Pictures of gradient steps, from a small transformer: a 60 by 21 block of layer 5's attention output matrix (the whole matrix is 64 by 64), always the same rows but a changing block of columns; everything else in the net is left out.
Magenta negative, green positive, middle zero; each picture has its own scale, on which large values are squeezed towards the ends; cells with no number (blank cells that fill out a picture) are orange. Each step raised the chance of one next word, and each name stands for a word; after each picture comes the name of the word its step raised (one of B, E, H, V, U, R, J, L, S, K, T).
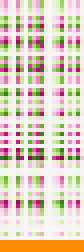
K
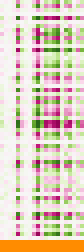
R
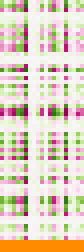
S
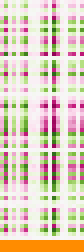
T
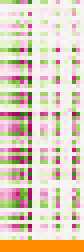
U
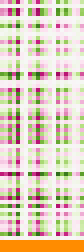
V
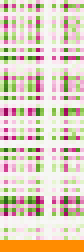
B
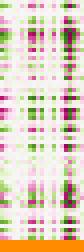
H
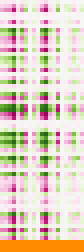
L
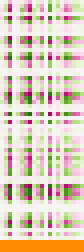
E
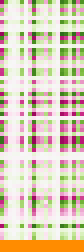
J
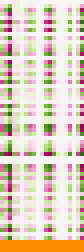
T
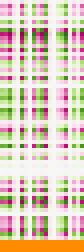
H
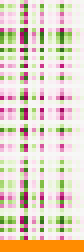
H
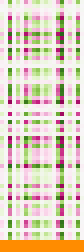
J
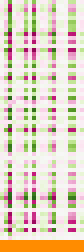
H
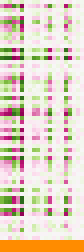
B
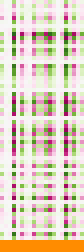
J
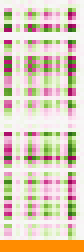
K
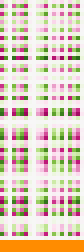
B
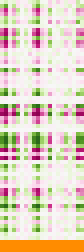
S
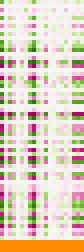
U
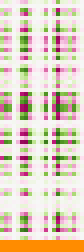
L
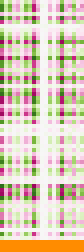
E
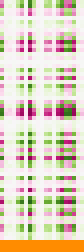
S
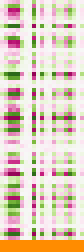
V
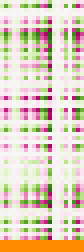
H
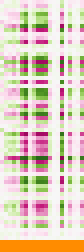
K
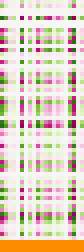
R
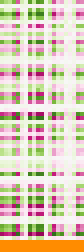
V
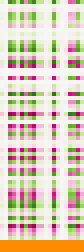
U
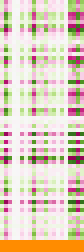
K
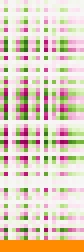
L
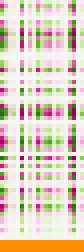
S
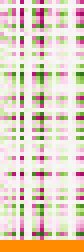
V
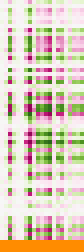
L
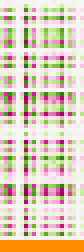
E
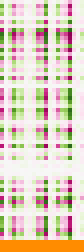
H
